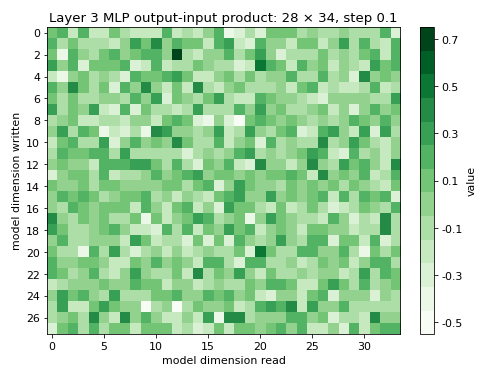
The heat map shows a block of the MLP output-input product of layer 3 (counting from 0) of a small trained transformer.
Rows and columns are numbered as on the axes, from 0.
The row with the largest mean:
12
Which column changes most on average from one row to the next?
14
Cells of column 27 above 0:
4
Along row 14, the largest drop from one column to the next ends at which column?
16
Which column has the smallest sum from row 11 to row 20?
27
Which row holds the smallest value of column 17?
0
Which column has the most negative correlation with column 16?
7
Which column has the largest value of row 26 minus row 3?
18
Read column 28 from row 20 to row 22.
0.2 0.1 -0.2
